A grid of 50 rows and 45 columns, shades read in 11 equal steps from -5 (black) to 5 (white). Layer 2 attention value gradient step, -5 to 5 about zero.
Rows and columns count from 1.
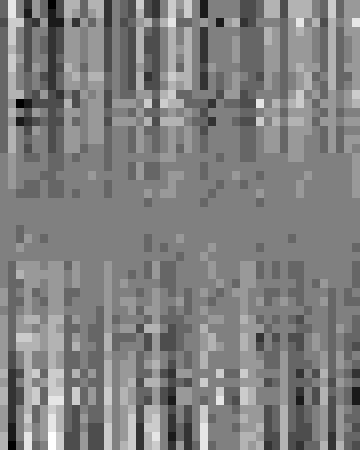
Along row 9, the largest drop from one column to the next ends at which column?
19
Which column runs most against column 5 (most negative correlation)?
21
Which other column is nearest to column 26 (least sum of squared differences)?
20
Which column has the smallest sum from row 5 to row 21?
7
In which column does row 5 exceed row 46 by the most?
2
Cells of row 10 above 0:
15
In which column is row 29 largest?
26
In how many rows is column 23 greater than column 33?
19
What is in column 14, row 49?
3
